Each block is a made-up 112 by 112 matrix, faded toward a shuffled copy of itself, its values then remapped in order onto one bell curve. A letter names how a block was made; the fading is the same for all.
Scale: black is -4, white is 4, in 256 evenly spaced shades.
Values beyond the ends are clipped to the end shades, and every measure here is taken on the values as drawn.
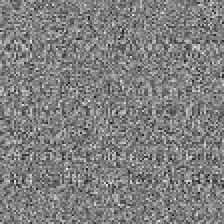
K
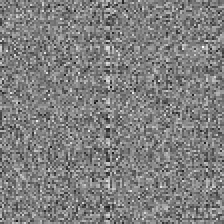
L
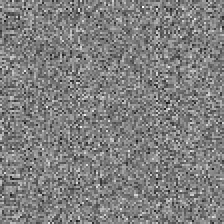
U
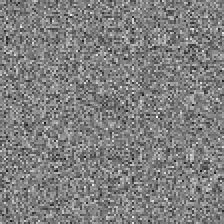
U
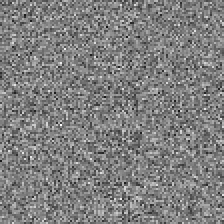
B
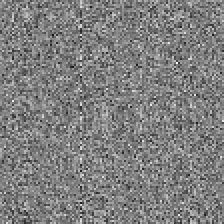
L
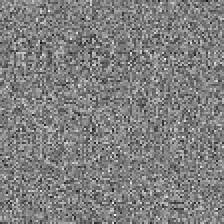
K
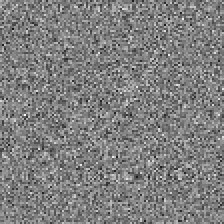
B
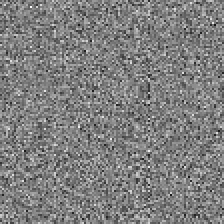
U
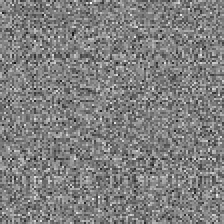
K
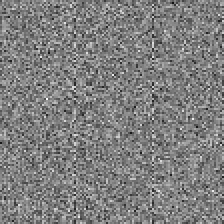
U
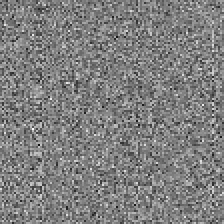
L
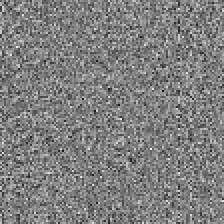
U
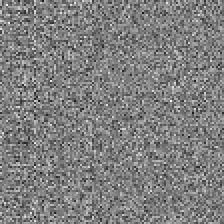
L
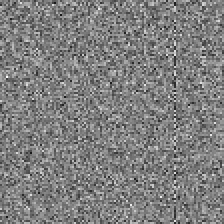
U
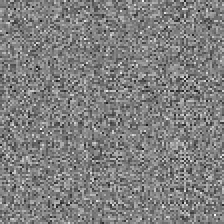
K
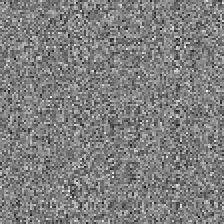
U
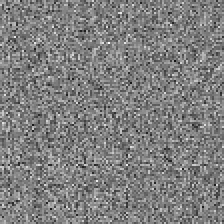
B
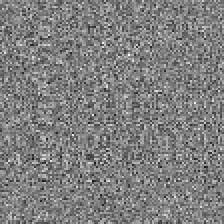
K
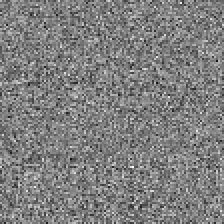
B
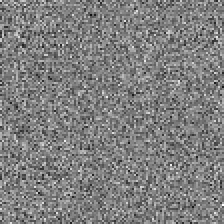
U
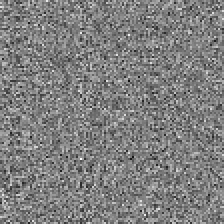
U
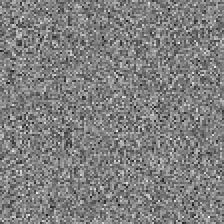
B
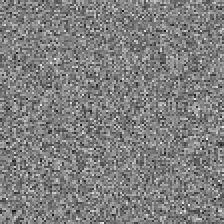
B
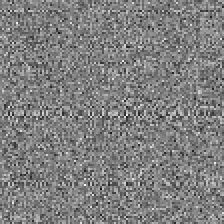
K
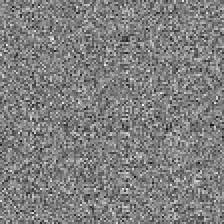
U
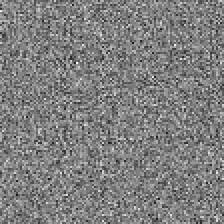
U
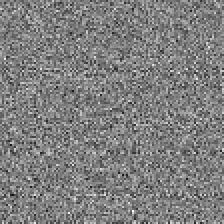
K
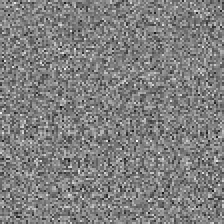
B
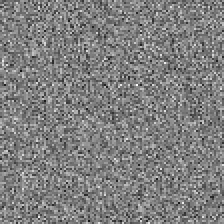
B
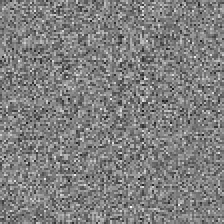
U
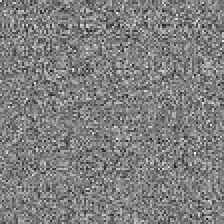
K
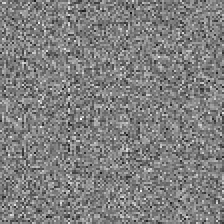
U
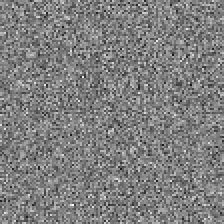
B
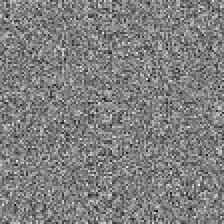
B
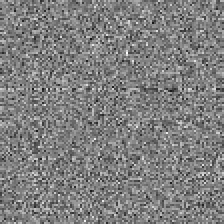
K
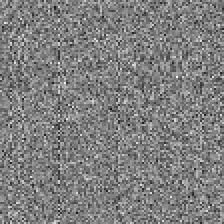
L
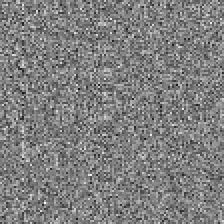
U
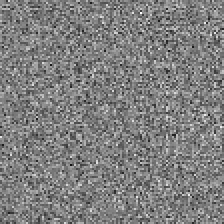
U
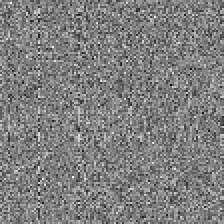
L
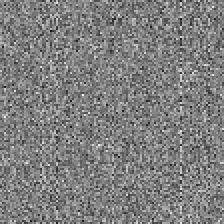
L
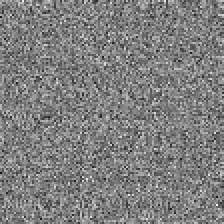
B
